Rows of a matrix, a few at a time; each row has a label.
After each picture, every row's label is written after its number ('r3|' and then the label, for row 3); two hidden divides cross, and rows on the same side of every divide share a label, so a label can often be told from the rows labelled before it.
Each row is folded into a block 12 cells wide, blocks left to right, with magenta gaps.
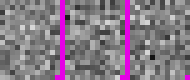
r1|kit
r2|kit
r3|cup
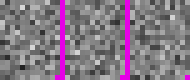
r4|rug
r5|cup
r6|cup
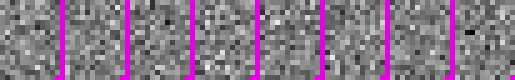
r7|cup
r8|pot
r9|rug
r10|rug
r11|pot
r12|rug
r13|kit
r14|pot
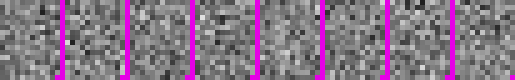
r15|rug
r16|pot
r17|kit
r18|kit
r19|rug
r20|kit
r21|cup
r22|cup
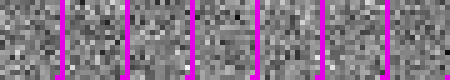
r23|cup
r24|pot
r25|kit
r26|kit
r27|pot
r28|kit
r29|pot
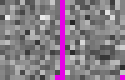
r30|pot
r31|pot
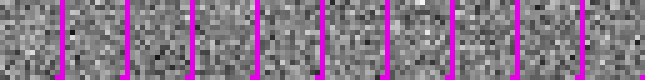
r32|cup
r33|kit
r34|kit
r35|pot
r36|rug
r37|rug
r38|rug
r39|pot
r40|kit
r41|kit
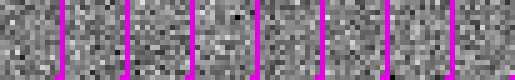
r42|cup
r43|pot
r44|pot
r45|kit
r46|pot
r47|pot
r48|cup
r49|cup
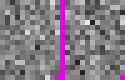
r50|rug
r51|pot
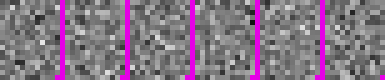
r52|pot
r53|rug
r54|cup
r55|pot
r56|kit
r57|rug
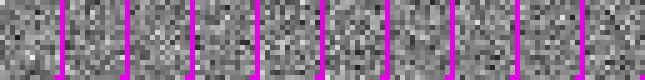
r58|cup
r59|pot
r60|rug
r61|rug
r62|pot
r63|pot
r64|pot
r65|pot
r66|cup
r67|kit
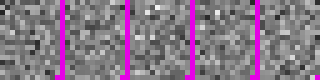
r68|kit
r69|cup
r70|kit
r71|rug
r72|cup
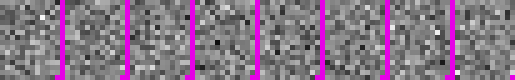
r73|cup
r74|kit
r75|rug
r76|kit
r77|pot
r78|kit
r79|kit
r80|pot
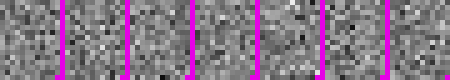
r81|kit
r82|rug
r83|pot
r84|cup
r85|kit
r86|kit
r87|pot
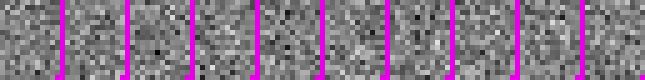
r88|cup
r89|kit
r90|pot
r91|cup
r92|rug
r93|cup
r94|kit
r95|pot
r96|kit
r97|kit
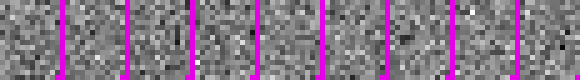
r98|kit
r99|pot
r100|cup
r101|pot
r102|pot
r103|rug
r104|cup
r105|pot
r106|pot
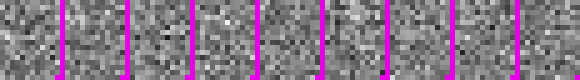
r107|kit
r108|pot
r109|cup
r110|kit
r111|rug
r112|rug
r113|kit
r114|pot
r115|cup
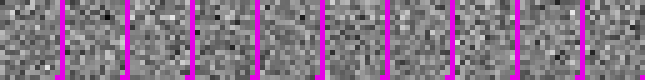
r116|kit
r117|kit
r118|cup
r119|kit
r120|kit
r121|pot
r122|pot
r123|kit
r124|rug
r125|pot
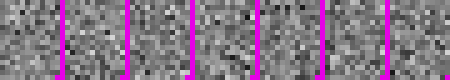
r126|pot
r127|rug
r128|kit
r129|cup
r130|rug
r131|rug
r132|rug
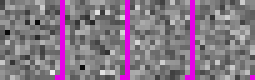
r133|pot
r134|kit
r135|pot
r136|rug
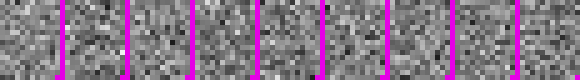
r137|rug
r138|kit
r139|rug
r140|pot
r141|pot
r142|cup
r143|rug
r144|rug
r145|pot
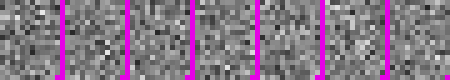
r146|pot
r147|pot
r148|pot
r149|rug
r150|kit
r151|cup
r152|pot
